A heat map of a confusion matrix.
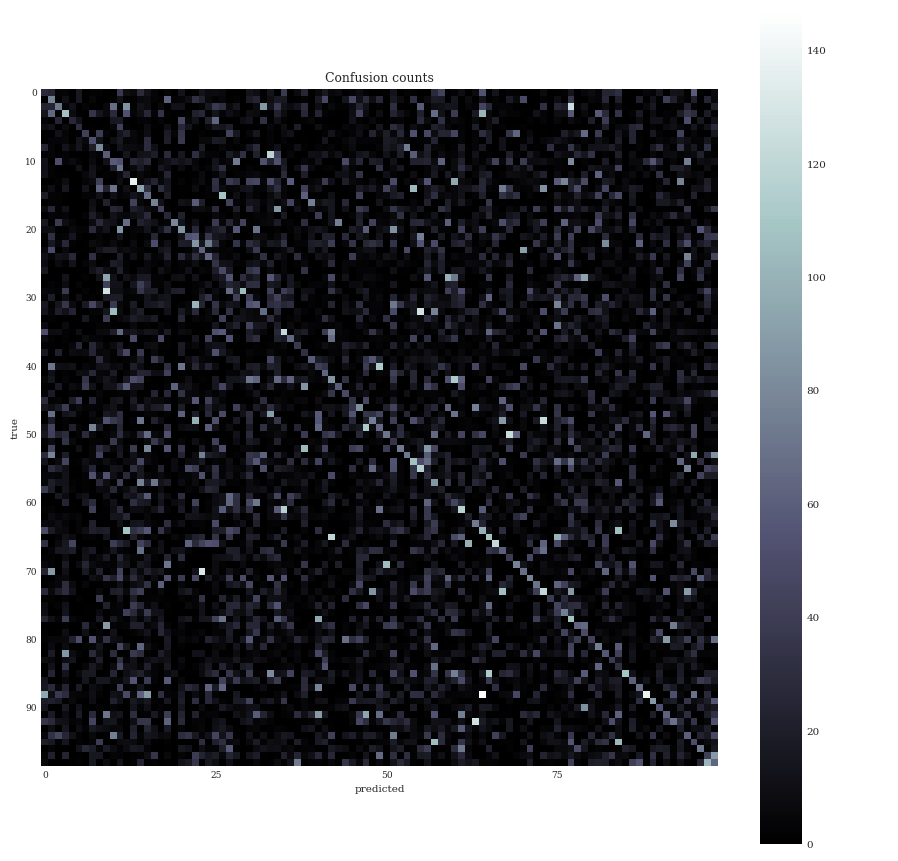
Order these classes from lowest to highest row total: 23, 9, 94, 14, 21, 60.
23, 9, 21, 60, 94, 14
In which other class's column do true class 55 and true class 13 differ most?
60
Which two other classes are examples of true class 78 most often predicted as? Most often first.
9, 92
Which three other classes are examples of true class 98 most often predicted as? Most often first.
97, 37, 87
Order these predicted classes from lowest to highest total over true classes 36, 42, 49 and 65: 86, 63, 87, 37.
63, 87, 37, 86
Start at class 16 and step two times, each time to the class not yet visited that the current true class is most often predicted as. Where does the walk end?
48
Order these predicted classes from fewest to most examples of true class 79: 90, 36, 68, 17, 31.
68, 36, 17, 31, 90
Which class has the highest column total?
77
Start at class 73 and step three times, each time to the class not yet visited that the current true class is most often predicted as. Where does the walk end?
54
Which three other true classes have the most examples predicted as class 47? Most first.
49, 91, 20
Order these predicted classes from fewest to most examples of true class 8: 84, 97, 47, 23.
47, 84, 23, 97
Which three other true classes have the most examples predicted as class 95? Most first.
53, 88, 0
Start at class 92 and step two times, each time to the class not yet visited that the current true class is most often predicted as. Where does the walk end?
25
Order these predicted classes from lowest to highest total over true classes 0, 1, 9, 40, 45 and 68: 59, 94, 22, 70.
59, 94, 70, 22
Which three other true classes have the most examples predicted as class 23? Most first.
70, 53, 56
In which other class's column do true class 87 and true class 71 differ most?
40
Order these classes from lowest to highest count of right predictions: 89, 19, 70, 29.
70, 19, 89, 29
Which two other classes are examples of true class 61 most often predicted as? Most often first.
35, 49
